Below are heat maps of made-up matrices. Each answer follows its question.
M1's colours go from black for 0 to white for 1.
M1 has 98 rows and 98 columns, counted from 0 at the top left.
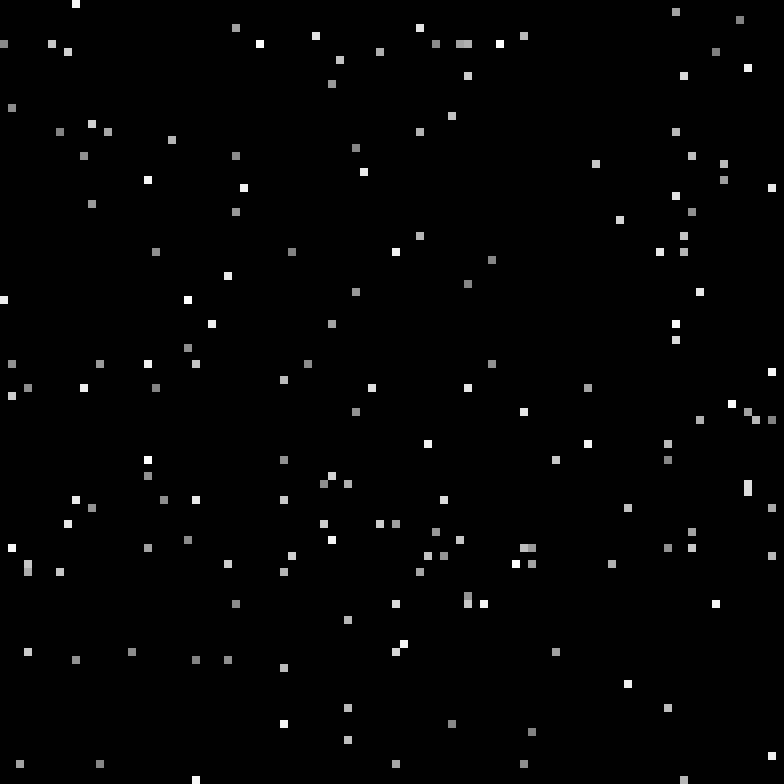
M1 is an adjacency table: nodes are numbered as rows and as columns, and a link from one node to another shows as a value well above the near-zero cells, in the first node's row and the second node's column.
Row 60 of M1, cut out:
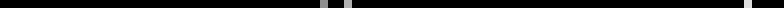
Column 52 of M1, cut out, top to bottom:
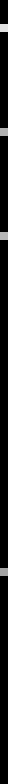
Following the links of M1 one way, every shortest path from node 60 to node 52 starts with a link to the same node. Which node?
node 40
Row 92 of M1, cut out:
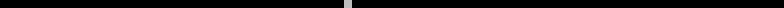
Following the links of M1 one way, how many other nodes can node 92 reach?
4
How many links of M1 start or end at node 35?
7
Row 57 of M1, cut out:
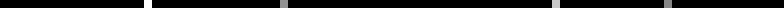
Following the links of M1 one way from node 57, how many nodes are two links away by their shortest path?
6
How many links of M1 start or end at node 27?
1
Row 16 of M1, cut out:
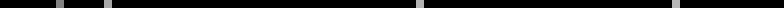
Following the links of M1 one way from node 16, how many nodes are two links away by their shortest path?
5
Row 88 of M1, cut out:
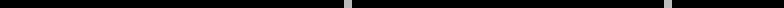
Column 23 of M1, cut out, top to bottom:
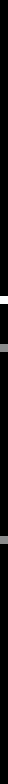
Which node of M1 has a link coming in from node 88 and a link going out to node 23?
node 43
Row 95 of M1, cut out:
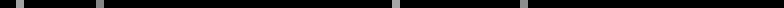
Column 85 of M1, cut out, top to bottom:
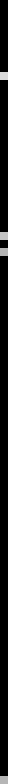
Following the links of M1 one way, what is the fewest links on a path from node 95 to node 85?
5
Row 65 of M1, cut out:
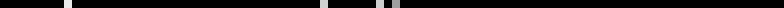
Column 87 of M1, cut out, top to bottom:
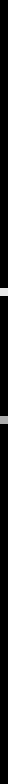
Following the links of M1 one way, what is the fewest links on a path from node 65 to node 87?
5
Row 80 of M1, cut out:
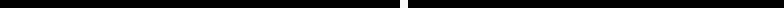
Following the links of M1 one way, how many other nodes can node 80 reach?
5
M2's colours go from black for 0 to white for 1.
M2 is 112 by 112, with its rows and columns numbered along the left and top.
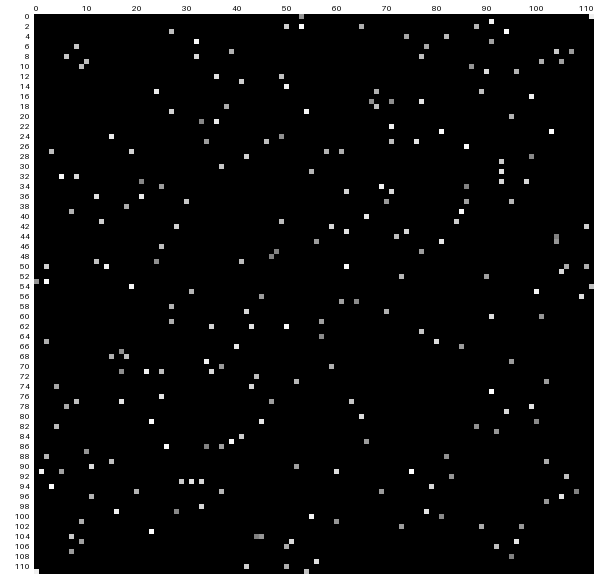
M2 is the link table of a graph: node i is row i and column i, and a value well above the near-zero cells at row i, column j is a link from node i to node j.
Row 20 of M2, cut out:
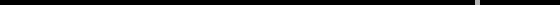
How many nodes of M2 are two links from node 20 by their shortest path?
3
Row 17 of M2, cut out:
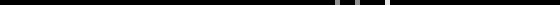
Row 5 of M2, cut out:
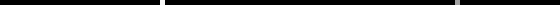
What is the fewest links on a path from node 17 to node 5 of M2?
4
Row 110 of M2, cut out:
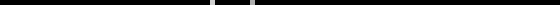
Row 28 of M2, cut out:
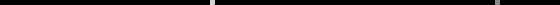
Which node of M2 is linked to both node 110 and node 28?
node 42
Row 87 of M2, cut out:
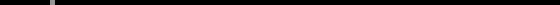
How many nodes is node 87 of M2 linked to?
1
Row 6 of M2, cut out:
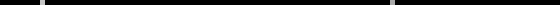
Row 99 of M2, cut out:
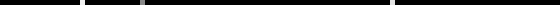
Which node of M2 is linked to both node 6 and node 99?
node 78
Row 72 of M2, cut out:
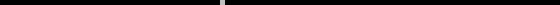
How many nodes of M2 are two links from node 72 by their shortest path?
1
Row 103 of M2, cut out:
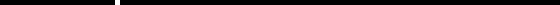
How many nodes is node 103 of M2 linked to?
1
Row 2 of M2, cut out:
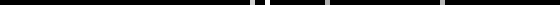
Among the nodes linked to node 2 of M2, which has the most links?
node 50
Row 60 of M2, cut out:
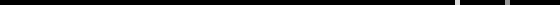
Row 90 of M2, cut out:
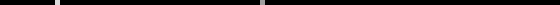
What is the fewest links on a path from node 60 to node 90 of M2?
6
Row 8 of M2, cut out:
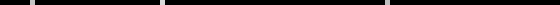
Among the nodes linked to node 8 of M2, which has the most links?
node 77
